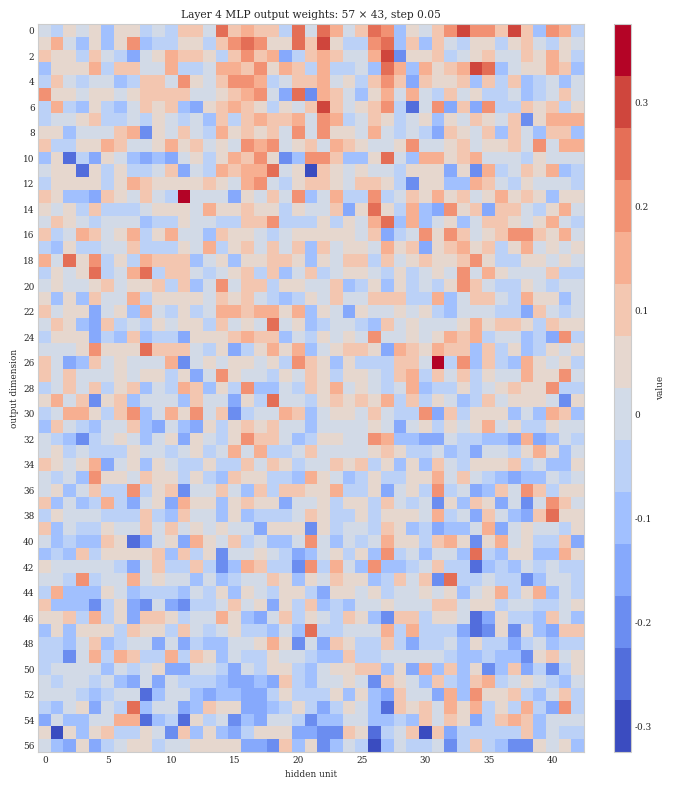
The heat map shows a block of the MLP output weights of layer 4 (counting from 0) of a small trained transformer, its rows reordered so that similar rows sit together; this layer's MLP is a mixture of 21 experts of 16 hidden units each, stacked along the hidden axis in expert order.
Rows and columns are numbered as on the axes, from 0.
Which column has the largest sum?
16
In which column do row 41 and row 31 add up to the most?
34
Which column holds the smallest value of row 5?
21
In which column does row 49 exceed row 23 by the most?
4
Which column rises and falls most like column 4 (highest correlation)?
10
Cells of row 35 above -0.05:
25
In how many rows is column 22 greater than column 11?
28
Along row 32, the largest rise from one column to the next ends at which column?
38
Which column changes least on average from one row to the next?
22
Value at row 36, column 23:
0.15
